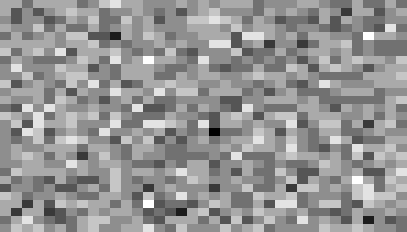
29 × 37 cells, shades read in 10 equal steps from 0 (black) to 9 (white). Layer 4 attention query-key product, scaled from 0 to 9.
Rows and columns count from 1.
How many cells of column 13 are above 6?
1
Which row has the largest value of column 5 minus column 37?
14
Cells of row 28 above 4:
23
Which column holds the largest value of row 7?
6
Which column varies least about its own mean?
12
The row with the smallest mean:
27
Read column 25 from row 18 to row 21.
6 6 4 4
